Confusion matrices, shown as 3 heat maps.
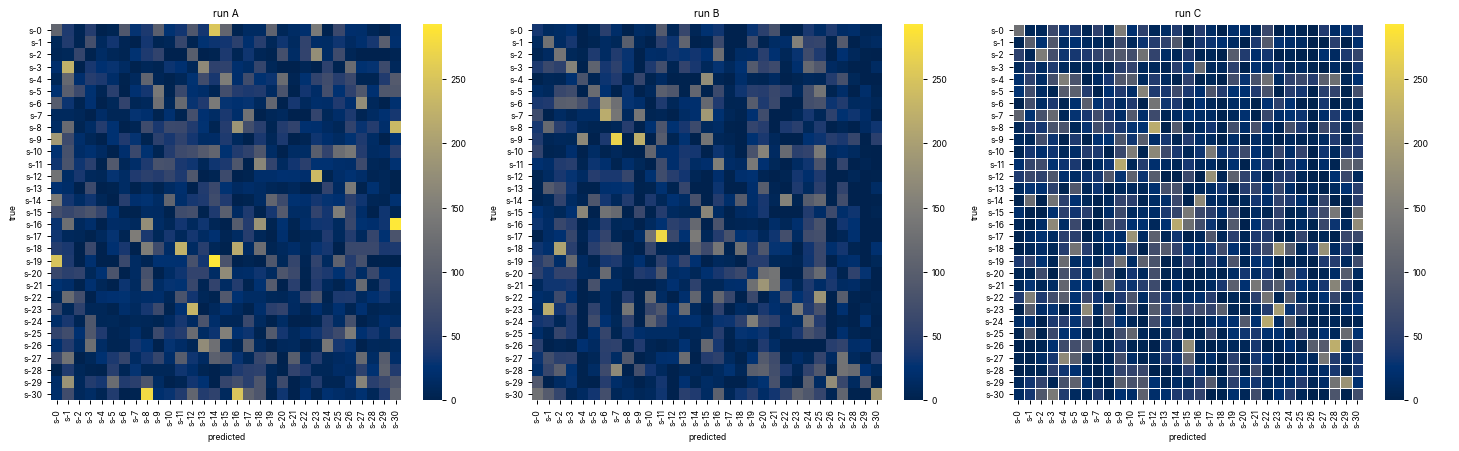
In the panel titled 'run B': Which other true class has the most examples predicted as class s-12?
s-5
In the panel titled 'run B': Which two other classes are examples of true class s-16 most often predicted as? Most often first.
s-14, s-25
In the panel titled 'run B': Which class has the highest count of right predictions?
s-9
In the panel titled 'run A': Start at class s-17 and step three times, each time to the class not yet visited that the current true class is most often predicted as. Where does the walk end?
s-23
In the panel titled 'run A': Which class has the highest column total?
s-1
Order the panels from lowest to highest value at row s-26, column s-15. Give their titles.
run A, run B, run C
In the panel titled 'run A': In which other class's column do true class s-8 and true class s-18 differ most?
s-30
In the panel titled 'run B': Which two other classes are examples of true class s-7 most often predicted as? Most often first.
s-6, s-15
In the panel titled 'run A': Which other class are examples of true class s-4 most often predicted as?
s-15
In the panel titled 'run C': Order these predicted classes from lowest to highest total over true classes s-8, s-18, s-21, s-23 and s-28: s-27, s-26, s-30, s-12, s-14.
s-26, s-30, s-14, s-27, s-12
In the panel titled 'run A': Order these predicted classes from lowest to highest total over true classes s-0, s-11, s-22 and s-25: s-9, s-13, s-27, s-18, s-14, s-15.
s-13, s-27, s-18, s-9, s-14, s-15
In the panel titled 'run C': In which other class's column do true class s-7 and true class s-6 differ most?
s-0
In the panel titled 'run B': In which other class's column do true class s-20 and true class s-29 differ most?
s-26
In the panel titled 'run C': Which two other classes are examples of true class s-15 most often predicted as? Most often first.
s-28, s-30
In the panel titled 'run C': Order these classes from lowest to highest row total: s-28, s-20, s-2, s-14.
s-28, s-20, s-14, s-2
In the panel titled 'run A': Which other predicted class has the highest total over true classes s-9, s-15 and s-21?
s-0
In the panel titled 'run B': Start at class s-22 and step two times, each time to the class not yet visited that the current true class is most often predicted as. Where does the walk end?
s-24
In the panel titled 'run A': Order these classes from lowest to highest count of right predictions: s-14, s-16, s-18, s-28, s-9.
s-28, s-9, s-14, s-16, s-18
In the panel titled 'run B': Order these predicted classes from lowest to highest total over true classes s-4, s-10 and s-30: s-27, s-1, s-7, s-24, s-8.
s-8, s-7, s-1, s-24, s-27
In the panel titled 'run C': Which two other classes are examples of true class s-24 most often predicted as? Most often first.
s-22, s-20
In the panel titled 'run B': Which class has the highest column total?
s-25
